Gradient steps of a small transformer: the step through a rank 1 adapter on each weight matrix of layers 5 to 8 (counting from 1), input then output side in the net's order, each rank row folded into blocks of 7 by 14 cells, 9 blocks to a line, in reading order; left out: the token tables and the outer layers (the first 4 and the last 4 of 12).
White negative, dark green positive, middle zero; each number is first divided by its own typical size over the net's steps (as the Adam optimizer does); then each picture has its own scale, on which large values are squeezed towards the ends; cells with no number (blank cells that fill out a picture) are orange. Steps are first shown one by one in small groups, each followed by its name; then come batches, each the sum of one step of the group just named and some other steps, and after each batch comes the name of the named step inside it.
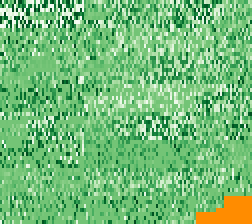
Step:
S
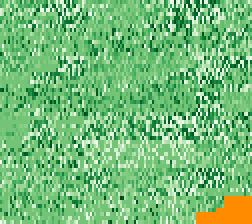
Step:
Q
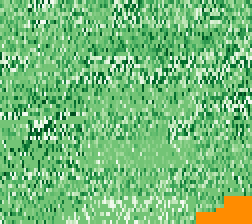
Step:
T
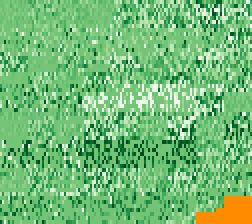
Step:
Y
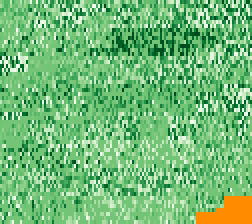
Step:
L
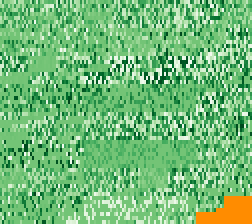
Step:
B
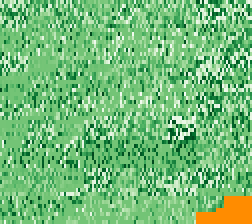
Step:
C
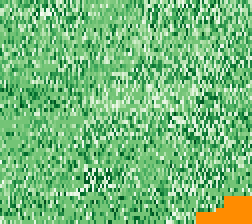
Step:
Q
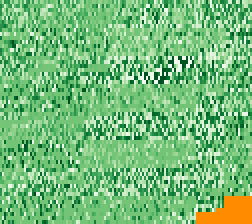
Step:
B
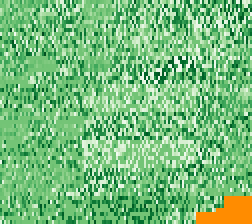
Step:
Q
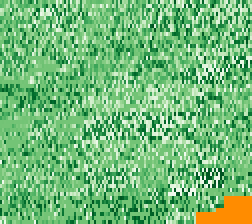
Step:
Q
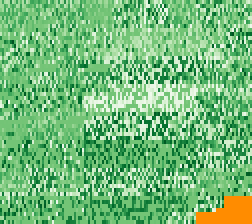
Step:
Y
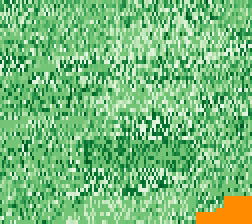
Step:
B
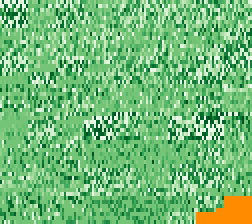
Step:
C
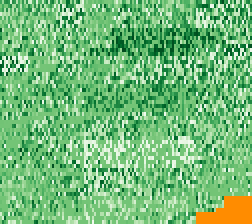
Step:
L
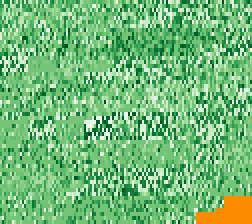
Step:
L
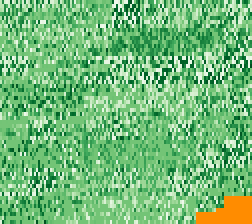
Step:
T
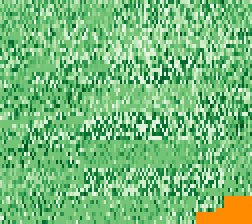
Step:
B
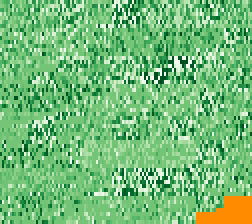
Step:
B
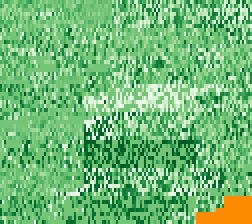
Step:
Y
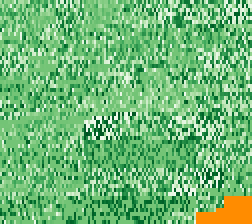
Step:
C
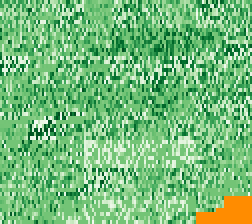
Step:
T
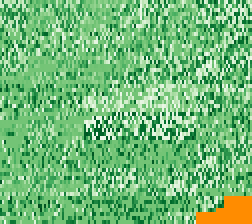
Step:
C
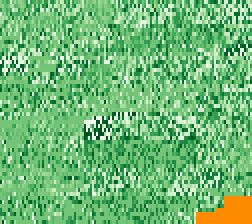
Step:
C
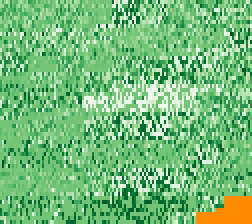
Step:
Y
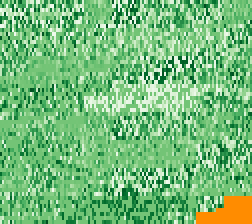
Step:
S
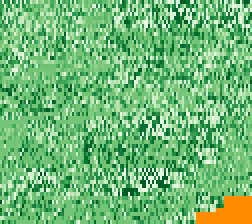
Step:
L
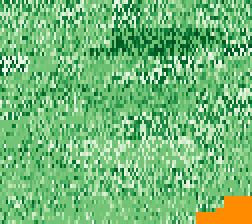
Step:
L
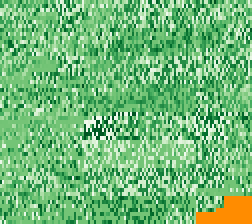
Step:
Q
